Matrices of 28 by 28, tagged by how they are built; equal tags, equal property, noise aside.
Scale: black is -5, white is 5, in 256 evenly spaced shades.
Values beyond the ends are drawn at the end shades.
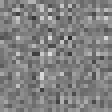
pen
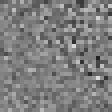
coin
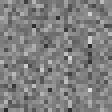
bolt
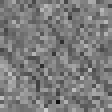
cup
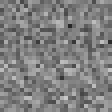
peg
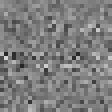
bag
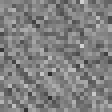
cup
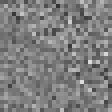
coin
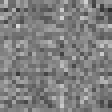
pen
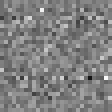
bag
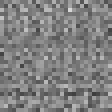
peg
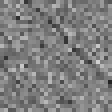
cup
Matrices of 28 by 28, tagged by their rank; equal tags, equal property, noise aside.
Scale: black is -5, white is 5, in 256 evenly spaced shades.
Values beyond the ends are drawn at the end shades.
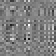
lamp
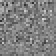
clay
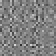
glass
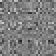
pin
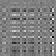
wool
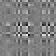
wool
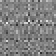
pin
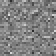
clay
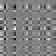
wool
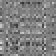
pin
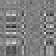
wool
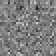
clay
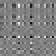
wool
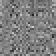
glass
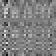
lamp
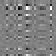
wool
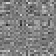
glass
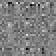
glass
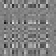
wool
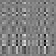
wool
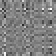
pin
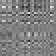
lamp
